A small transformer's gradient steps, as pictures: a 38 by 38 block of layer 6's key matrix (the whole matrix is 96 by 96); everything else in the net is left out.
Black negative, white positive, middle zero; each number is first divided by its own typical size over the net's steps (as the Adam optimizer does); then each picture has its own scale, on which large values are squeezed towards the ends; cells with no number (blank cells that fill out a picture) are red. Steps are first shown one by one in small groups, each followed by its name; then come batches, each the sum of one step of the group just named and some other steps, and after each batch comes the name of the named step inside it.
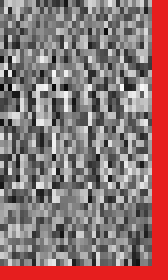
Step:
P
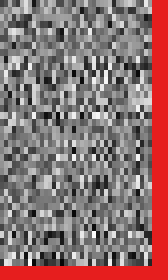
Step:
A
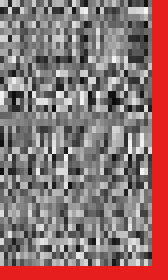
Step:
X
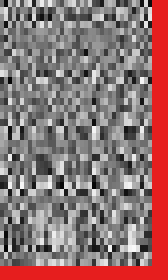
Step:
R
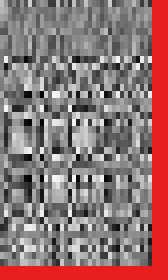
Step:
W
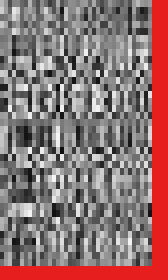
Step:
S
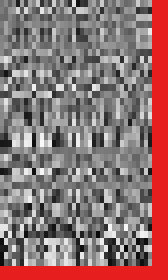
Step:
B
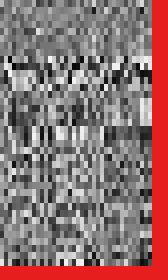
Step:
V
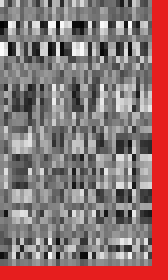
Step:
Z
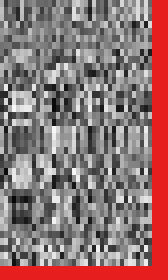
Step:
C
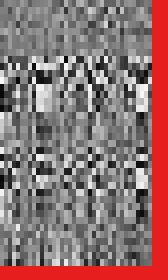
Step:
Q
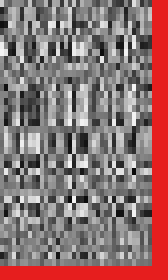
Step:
Z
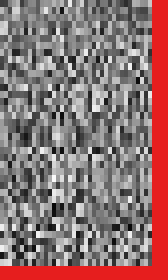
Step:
S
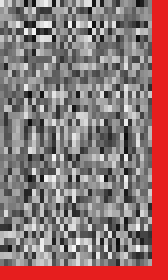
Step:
W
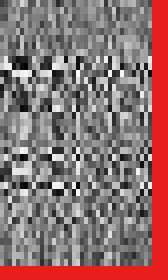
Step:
Q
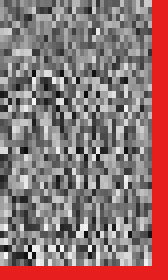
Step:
C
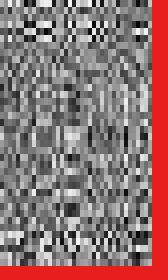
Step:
P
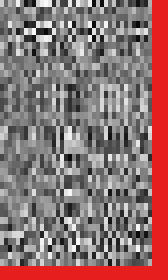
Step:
Z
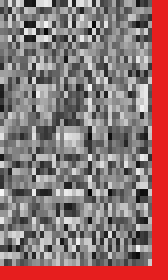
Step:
Q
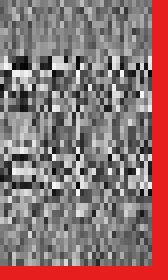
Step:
Q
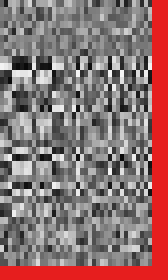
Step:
R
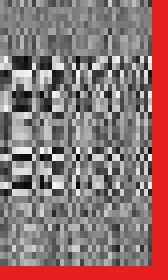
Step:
W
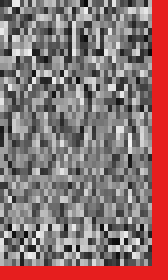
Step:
X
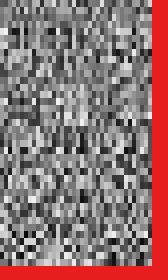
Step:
B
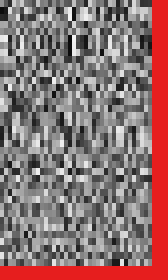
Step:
X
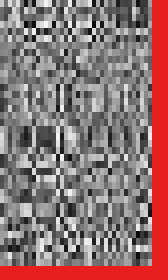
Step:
S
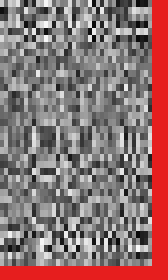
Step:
X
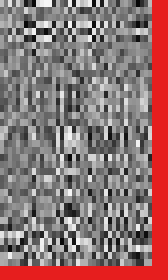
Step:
A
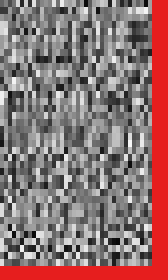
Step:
X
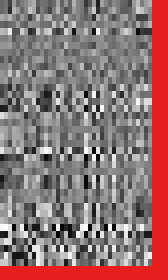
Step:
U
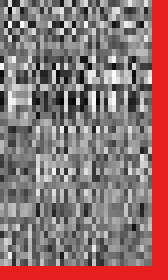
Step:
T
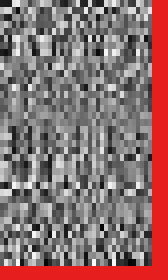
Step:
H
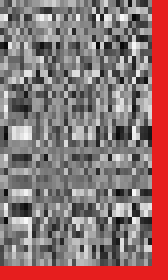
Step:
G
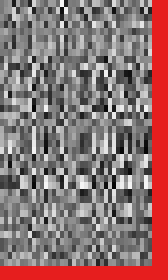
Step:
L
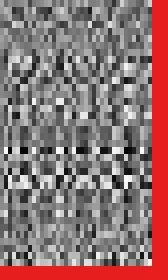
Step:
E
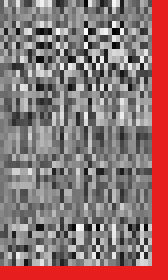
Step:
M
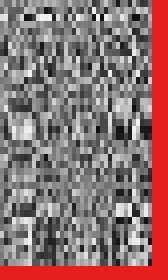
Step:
G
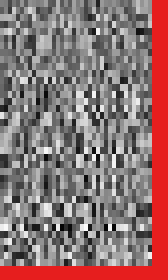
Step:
U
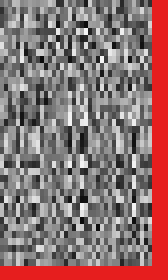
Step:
M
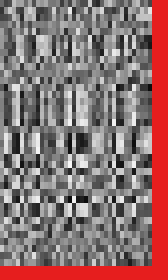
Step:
H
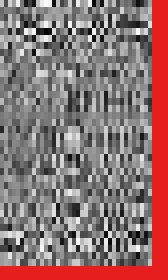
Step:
H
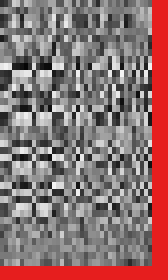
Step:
H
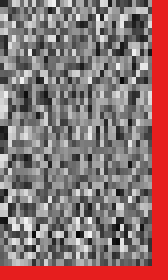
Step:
G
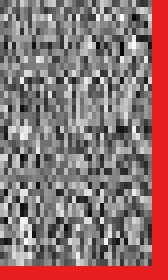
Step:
G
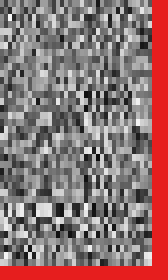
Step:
U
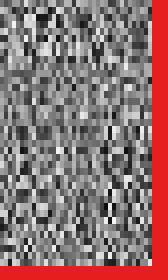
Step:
E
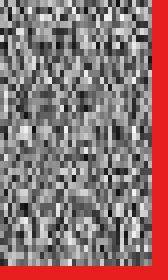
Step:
G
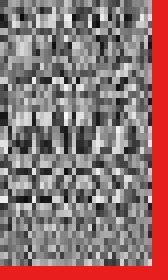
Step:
E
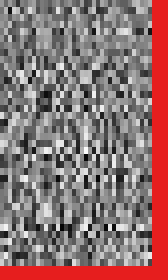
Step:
U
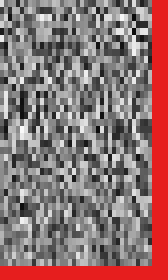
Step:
G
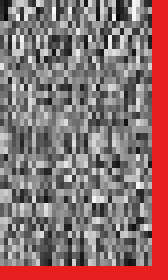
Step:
H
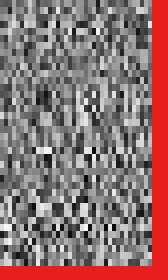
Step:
U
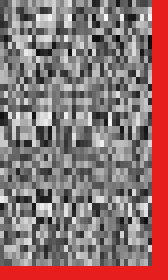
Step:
G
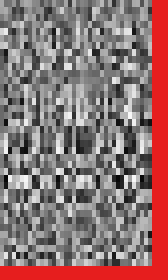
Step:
E
